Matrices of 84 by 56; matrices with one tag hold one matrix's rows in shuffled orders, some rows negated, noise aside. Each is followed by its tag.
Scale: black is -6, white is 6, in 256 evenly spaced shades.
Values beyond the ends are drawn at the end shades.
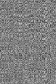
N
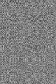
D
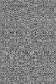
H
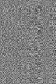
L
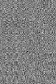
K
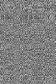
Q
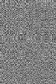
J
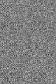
D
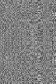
L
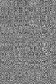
N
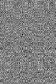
Q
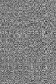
N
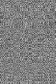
Q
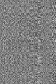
L
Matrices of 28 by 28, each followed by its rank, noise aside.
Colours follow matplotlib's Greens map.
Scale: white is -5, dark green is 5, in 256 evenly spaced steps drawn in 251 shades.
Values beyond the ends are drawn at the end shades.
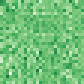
seven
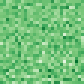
eight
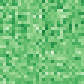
seven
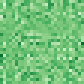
six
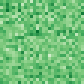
seven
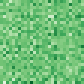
six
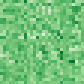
six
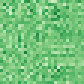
six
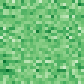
five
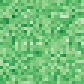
six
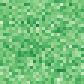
eight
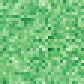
seven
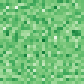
seven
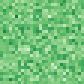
eight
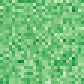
seven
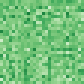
six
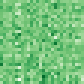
six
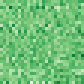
six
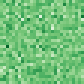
eight
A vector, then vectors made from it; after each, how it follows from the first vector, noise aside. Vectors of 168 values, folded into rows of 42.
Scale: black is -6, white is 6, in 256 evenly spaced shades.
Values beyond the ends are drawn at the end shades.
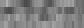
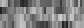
wrapped around, scaled up.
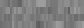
wrapped around, negated, shrunk.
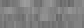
negated, shrunk.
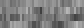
reversed.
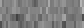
wrapped around, partly zeroed.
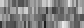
wrapped around, negated, scaled up.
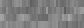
wrapped around, negated, shrunk.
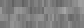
wrapped around, negated, shrunk.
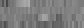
negated, partly zeroed.
